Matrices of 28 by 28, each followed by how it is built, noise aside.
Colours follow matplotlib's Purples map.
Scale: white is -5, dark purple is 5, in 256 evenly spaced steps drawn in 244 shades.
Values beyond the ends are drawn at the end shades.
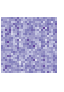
blocks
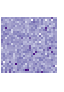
sparse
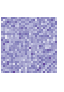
Hankel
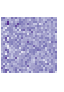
uneven columns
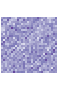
Hankel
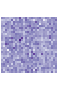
blocks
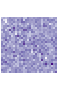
banded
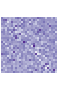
banded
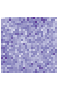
smooth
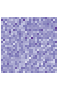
Hankel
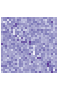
banded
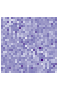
banded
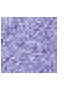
Hankel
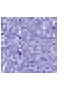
uneven columns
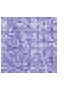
blocks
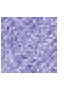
Hankel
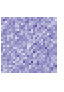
Hankel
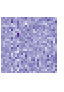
uneven columns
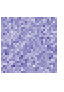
Hankel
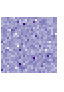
sparse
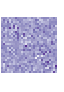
banded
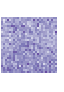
smooth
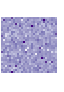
sparse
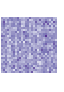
blocks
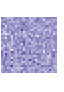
uneven columns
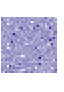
sparse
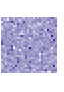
sparse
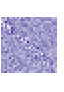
banded
